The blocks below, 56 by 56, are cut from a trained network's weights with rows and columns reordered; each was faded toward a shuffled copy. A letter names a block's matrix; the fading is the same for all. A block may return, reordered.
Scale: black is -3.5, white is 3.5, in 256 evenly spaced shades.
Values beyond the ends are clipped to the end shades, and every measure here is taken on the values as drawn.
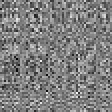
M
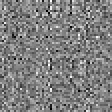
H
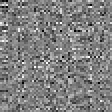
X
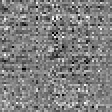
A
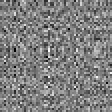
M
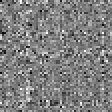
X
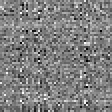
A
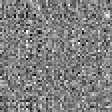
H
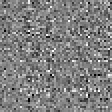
X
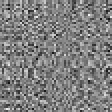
M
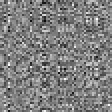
M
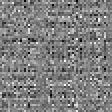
A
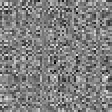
M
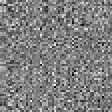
H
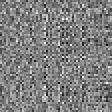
M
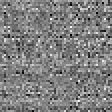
A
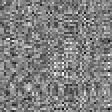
M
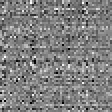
A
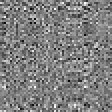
X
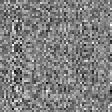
M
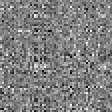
H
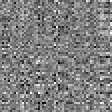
H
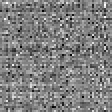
A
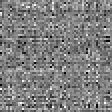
A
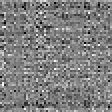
A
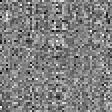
H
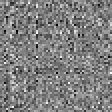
H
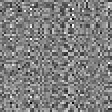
M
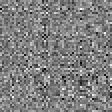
H
